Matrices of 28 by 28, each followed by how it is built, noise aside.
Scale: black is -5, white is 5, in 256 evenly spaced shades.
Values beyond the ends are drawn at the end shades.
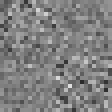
block diagonal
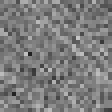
Toeplitz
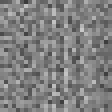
repeating rows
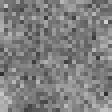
smooth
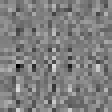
low rank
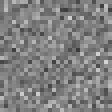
noise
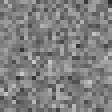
noise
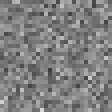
noise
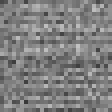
blocks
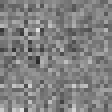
low rank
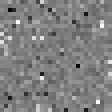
sparse
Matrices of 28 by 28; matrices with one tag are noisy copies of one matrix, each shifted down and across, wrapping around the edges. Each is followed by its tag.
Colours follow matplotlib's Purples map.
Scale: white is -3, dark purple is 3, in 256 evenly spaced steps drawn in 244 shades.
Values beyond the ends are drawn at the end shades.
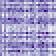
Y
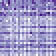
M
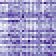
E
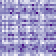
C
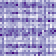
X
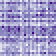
M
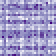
X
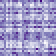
C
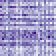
M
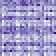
X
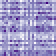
Y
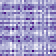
Y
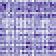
M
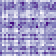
C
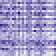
E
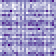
Y
